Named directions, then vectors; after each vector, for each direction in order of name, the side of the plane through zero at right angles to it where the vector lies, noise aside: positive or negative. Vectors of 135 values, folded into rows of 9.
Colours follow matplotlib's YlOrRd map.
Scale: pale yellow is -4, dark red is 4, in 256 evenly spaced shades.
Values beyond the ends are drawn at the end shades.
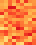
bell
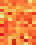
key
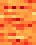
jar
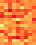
positive, negative, negative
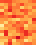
positive, negative, negative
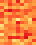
positive, negative, negative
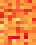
positive, negative, negative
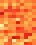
positive, negative, negative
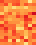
negative, negative, positive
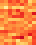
positive, negative, positive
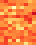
negative, negative, positive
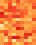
positive, negative, negative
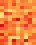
negative, positive, positive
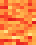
negative, positive, negative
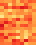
negative, positive, positive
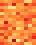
negative, negative, positive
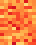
positive, positive, positive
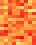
positive, negative, positive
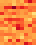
positive, positive, negative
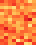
negative, negative, positive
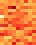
positive, positive, positive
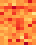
positive, positive, negative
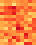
positive, positive, negative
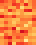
negative, negative, negative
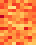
negative, negative, negative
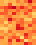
positive, positive, negative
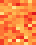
negative, negative, positive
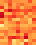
positive, negative, negative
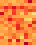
positive, positive, negative
